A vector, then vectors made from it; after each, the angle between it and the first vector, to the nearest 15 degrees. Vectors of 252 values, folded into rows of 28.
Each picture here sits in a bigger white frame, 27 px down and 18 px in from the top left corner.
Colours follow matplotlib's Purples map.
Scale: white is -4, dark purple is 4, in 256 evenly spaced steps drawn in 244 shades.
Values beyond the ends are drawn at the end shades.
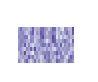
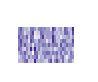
45 degrees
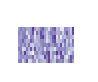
30 degrees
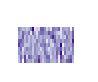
60 degrees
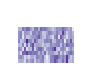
120 degrees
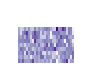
120 degrees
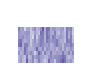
90 degrees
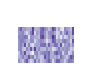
15 degrees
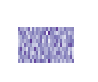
75 degrees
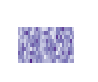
135 degrees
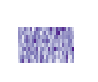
120 degrees
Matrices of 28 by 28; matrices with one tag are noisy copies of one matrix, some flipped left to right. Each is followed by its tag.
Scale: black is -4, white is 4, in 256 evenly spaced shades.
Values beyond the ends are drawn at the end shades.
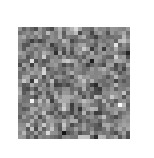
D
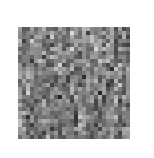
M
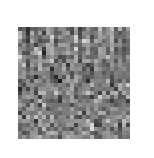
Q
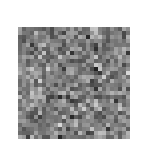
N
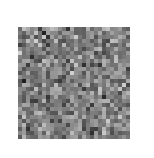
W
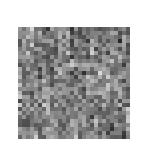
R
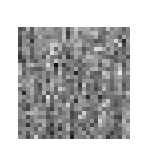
M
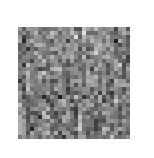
M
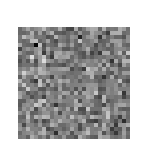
W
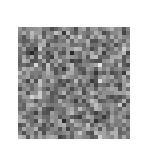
N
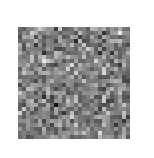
W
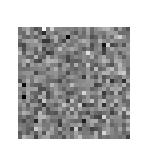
W
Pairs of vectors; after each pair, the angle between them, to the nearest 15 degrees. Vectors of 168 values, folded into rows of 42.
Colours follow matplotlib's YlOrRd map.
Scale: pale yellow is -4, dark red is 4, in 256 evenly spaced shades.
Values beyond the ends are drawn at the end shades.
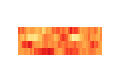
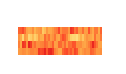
30 degrees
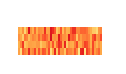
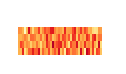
45 degrees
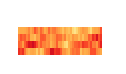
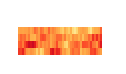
15 degrees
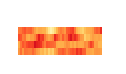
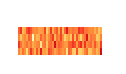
105 degrees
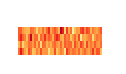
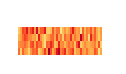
120 degrees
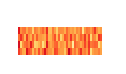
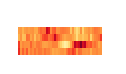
75 degrees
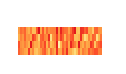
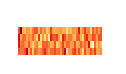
105 degrees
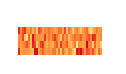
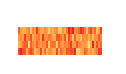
120 degrees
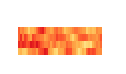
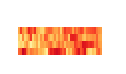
150 degrees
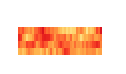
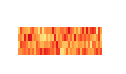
120 degrees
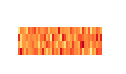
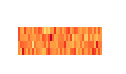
105 degrees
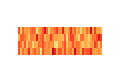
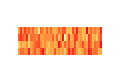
90 degrees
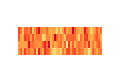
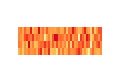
45 degrees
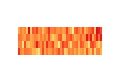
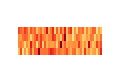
105 degrees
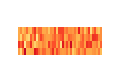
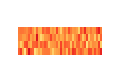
135 degrees
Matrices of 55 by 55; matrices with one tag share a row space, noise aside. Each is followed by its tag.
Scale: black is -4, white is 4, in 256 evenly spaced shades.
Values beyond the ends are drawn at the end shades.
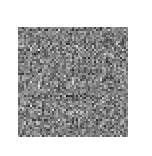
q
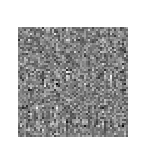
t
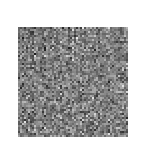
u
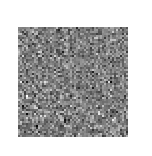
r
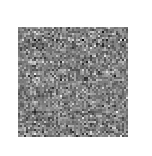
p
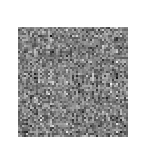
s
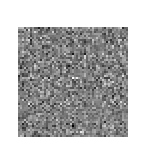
q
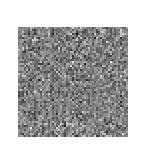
q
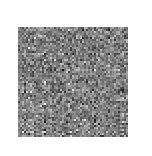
u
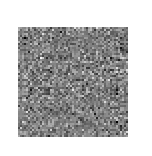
s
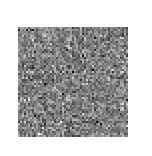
u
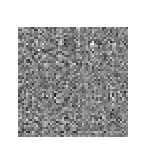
r
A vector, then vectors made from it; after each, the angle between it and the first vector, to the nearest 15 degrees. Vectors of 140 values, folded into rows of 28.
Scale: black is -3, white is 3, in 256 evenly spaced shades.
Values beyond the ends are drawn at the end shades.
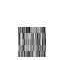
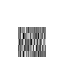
90 degrees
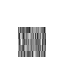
30 degrees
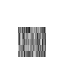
15 degrees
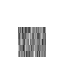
45 degrees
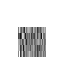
105 degrees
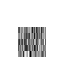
105 degrees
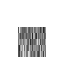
90 degrees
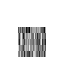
15 degrees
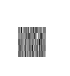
105 degrees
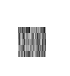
15 degrees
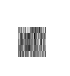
150 degrees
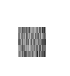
60 degrees
